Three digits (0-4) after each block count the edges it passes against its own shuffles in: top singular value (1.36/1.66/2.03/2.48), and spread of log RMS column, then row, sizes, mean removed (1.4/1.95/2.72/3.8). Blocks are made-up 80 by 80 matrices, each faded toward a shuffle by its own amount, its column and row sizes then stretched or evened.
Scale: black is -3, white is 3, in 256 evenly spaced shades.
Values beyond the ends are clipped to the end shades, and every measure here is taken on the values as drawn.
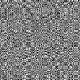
4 1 1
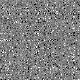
1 2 2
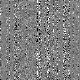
0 4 0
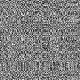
4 1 0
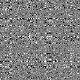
3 2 3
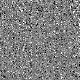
0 2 1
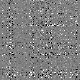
1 3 3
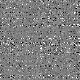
1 1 3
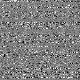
0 0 4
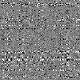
3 2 3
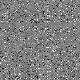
2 1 2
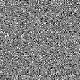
3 0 1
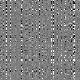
4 4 2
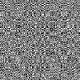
4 2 2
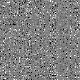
1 3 1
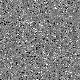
0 1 1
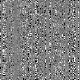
3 4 1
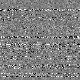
1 0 4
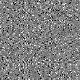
3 1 1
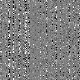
1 4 1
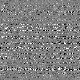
3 0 4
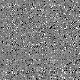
2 2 2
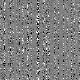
1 4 1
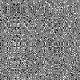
4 1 0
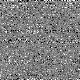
2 0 3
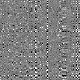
4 3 2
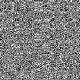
3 1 2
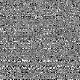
2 1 3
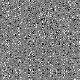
2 2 1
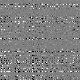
2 2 4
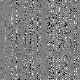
1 4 1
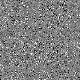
1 1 1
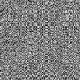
4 2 1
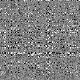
3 2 3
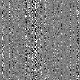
3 4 0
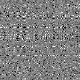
3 1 3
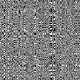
4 3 2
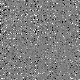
1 2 1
